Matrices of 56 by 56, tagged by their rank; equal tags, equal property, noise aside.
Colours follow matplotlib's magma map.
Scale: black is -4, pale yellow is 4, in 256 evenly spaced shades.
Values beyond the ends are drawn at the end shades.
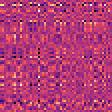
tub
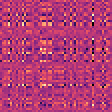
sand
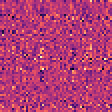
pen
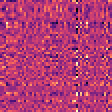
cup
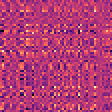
tub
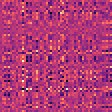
tub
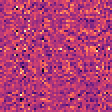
pen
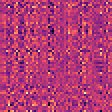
cup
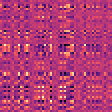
sand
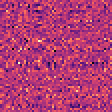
pen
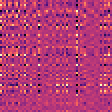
sand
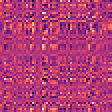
tub
